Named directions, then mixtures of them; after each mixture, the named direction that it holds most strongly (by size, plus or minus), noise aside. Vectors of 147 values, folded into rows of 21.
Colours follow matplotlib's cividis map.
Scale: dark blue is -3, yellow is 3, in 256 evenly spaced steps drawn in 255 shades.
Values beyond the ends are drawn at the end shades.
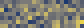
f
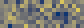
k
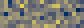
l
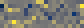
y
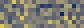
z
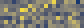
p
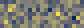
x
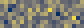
x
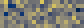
l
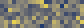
y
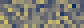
z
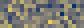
z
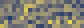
z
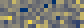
p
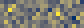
x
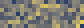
f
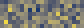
x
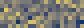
f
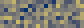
p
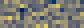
p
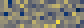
l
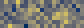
k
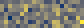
f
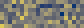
z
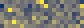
y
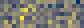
p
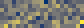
f
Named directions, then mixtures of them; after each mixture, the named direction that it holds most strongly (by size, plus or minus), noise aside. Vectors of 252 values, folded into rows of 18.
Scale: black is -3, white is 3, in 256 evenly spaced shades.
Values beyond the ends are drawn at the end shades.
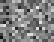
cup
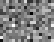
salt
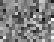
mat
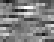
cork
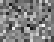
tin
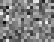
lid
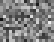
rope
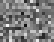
rope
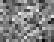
mat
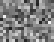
rope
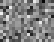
lid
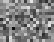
rope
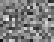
salt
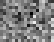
mat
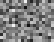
salt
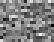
salt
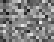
cup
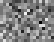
tin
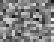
mat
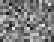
tin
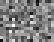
salt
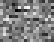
cork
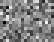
lid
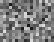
tin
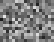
rope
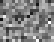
rope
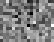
salt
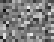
cup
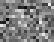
cup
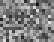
rope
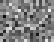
tin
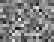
cup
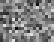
cup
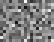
salt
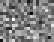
salt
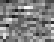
cork
